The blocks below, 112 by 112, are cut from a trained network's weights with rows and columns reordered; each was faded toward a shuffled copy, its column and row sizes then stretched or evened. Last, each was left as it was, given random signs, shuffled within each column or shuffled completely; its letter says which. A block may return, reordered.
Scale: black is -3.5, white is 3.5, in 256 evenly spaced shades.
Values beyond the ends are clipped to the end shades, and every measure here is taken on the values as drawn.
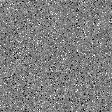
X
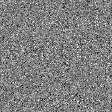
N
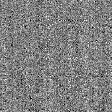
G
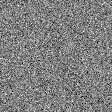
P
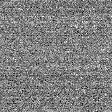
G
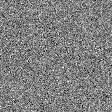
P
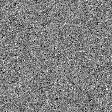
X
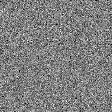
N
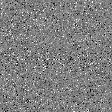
G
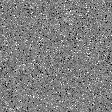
P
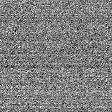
G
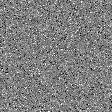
P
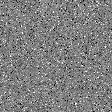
P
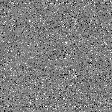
N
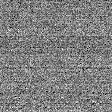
G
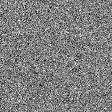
N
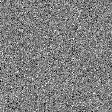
X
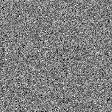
N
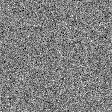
P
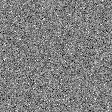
P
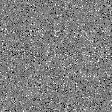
G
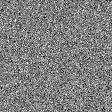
P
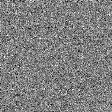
N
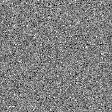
N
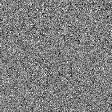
N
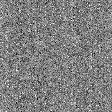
X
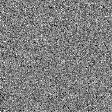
N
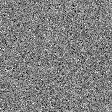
P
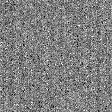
X
